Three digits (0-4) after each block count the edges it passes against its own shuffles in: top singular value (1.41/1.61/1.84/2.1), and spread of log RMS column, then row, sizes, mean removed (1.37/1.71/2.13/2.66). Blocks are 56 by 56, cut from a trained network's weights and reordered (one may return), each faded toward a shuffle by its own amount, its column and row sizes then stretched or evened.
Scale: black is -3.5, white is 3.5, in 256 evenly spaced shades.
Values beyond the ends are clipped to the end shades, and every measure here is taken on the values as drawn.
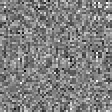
3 1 0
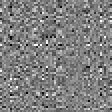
4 4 2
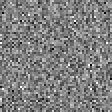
3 0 0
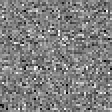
1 0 3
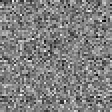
3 0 1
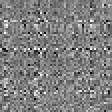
4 3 3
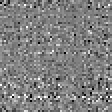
0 3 4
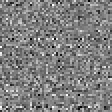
0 2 4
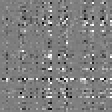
3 4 4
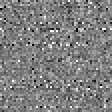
0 1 3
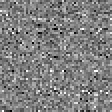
1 0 3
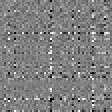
4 3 4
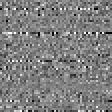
2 1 4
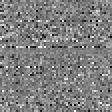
1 1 4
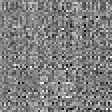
4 1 4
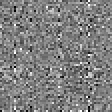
2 3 1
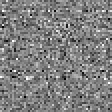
2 0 3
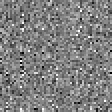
1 3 0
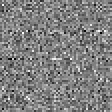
2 0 2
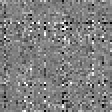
2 4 3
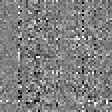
3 4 3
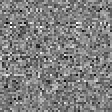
2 0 3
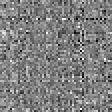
3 2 3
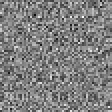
4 0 1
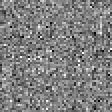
1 2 3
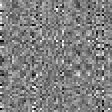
4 4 0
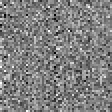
1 2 0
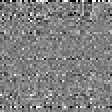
4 1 4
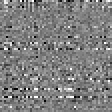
4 1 4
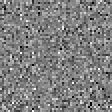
0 2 1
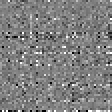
2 2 4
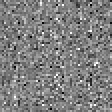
0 3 2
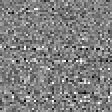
2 1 3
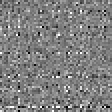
2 3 3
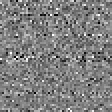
1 0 4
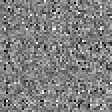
2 2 3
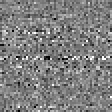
0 0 4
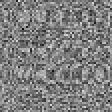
4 0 0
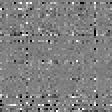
1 3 4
